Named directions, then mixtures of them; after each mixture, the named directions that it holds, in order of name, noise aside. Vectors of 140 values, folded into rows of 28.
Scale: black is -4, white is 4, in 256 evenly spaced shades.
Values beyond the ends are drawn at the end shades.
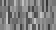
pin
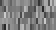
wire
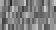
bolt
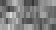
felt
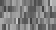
felt, wire.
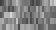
felt, wire.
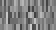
pin.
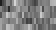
felt, pin, wire.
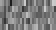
bolt.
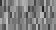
pin, wire.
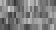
felt.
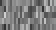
wire.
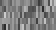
wire.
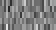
bolt, pin, wire.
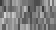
felt, wire.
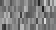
wire.
